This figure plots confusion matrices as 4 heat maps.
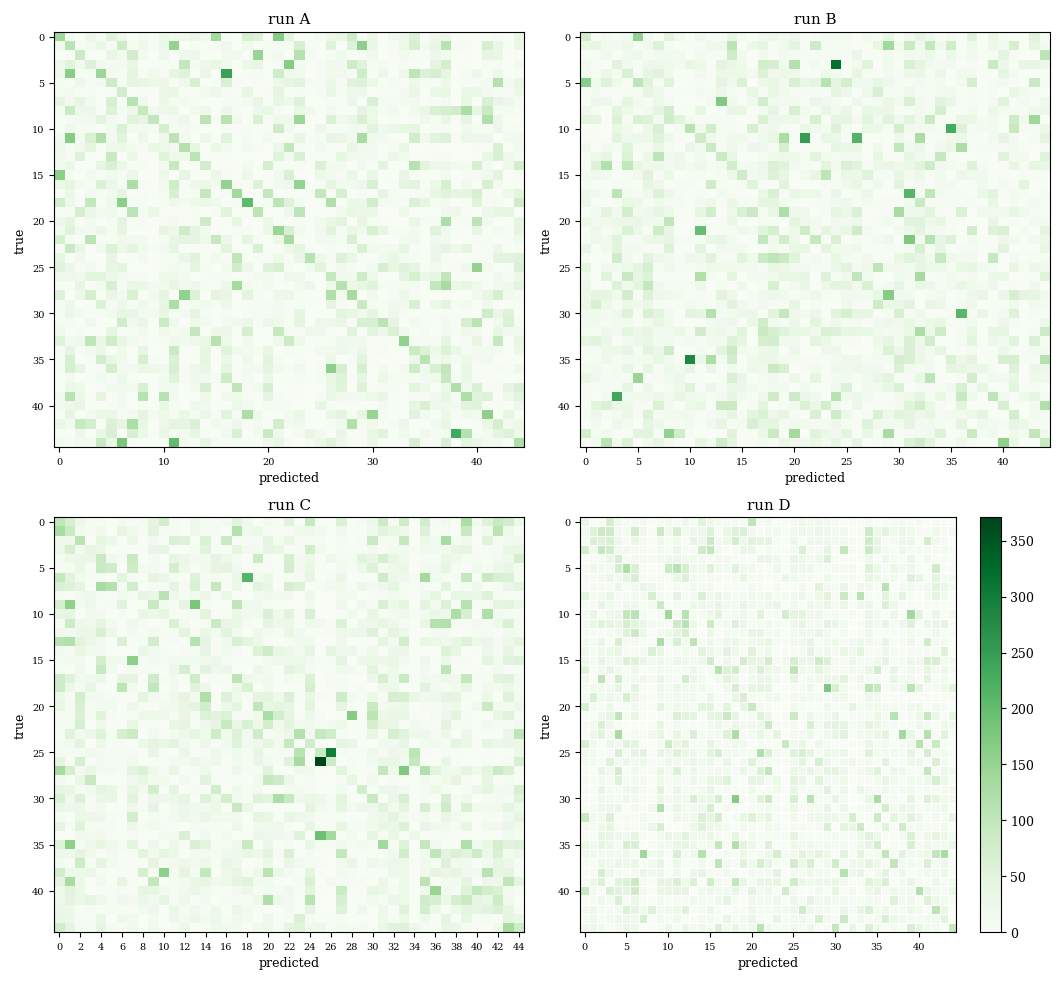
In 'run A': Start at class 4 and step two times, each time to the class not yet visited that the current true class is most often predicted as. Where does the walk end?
23
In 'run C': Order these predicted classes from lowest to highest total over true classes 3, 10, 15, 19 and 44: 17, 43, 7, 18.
18, 17, 7, 43
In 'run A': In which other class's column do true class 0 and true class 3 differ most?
21
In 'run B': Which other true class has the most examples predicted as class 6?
27
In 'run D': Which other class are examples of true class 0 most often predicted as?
20
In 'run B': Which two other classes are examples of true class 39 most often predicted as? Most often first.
3, 24
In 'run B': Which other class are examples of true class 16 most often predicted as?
12
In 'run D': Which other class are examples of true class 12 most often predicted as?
6
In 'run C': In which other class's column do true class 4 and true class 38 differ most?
10
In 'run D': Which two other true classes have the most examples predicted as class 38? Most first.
23, 33
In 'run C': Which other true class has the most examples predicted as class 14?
19
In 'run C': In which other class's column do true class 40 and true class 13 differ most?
36
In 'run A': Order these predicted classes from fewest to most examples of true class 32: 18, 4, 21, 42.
4, 42, 18, 21
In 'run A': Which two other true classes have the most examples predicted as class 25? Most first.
17, 14
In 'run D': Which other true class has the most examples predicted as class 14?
36
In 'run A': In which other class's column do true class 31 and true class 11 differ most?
1
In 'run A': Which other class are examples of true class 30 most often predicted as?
41
